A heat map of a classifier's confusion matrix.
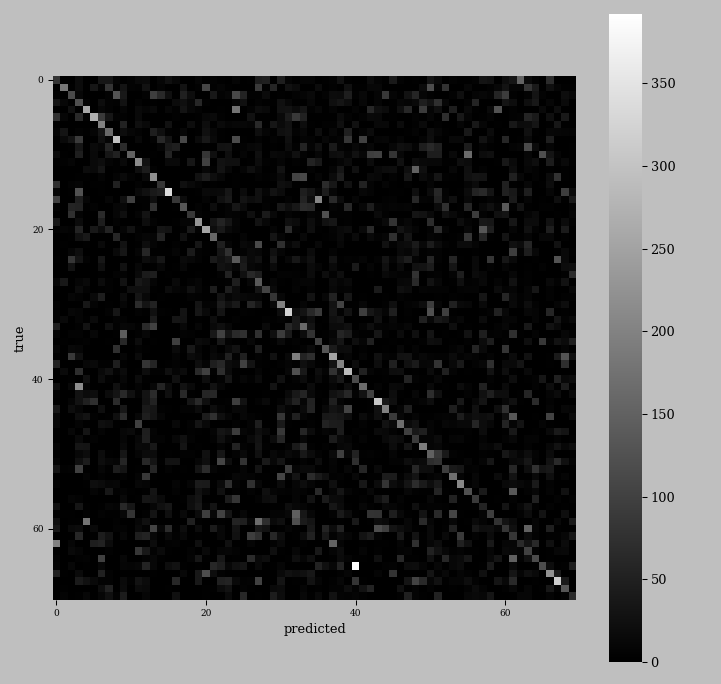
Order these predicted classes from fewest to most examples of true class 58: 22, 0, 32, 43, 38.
0, 38, 43, 22, 32
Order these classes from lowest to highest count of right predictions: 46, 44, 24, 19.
24, 46, 44, 19
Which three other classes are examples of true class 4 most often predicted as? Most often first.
24, 59, 49
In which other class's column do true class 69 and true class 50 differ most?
38
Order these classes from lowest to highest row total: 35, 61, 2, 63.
63, 35, 61, 2
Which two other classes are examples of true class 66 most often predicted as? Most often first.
20, 45
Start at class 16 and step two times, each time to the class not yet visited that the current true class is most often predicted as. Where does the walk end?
65
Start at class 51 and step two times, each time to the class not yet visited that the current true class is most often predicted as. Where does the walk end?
27
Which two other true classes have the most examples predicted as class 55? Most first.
10, 21
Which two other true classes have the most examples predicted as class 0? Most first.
62, 16
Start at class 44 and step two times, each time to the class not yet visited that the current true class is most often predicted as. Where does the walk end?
32
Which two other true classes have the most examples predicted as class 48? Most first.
12, 67
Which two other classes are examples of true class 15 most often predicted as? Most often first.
3, 68
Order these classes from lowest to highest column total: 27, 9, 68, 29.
29, 68, 9, 27
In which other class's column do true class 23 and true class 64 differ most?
6
